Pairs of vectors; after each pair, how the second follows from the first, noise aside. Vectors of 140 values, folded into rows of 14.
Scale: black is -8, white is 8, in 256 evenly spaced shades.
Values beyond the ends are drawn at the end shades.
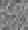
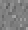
negated, partly zeroed.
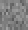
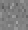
negated, partly zeroed.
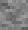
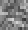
wrapped around, negated, scaled up.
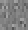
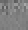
negated, partly zeroed.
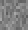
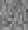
reversed, negated.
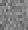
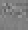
negated, partly zeroed.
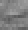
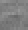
reversed, negated, shrunk.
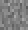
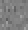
wrapped around, negated, partly zeroed.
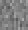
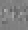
reversed, partly zeroed.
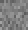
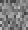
scaled up.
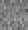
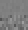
reversed, partly zeroed.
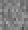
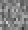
scaled up.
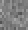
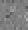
reversed, partly zeroed.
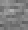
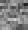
wrapped around, negated, scaled up.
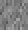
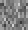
wrapped around, negated, scaled up.
